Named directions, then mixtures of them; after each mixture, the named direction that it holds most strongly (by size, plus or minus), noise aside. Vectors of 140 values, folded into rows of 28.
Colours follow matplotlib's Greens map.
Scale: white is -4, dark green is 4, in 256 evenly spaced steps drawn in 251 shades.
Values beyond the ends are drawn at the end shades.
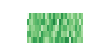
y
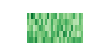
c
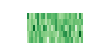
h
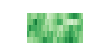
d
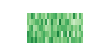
c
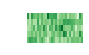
h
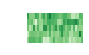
d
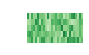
c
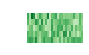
c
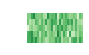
c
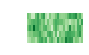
d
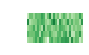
y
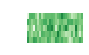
h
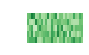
c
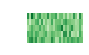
c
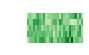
d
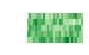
d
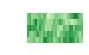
d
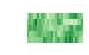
d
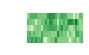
d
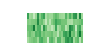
h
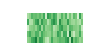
y
